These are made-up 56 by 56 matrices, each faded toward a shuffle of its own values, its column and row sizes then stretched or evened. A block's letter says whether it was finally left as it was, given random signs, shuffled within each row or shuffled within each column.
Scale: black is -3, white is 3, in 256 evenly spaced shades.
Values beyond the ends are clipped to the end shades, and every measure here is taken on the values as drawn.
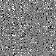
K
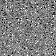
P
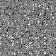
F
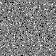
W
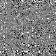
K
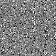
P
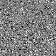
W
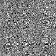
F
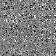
K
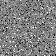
W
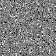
P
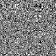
F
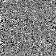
K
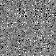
K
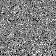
W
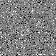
W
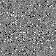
W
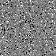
P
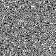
W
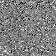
W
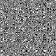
F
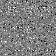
W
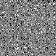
F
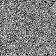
W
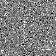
P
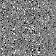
P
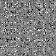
F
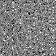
P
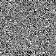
K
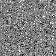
P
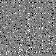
K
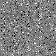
P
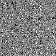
K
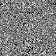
K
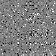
F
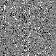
P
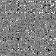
K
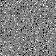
P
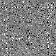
K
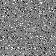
W
